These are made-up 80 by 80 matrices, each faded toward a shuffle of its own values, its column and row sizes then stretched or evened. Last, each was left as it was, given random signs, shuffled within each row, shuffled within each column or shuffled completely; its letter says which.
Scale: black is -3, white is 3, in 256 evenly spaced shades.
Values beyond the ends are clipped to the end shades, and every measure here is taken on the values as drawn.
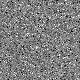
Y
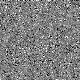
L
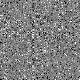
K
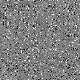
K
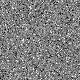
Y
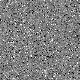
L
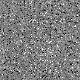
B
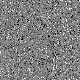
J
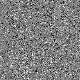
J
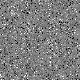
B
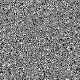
K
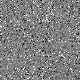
B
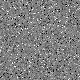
Y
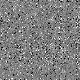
K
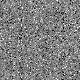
J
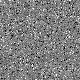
Y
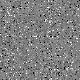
B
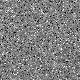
Y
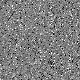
J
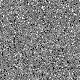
Y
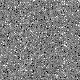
J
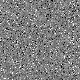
J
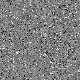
J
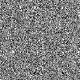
K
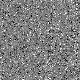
J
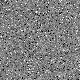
Y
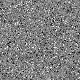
Y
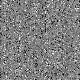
J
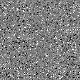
B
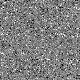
L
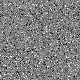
Y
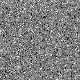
J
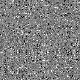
K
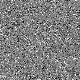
L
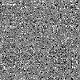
K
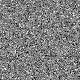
Y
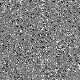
B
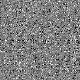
K
